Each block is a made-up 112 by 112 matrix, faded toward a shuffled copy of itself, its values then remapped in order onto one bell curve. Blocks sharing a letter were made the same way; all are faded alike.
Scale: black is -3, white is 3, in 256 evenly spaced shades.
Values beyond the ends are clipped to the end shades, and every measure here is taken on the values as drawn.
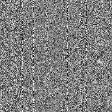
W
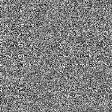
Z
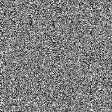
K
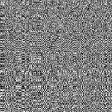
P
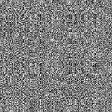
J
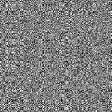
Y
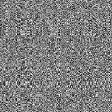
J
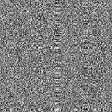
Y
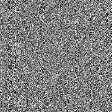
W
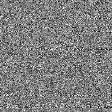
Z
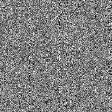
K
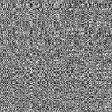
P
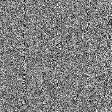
K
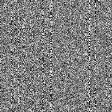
W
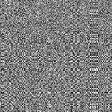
P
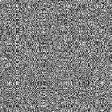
J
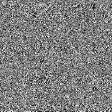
Z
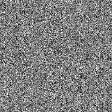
K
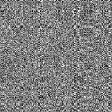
J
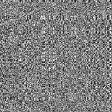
J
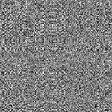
Y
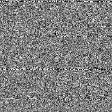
Z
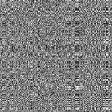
P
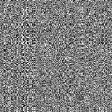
J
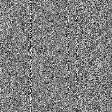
W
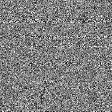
Z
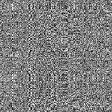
J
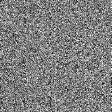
K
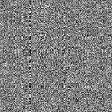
J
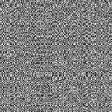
P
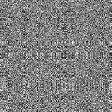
J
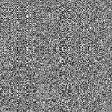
J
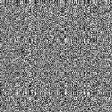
J
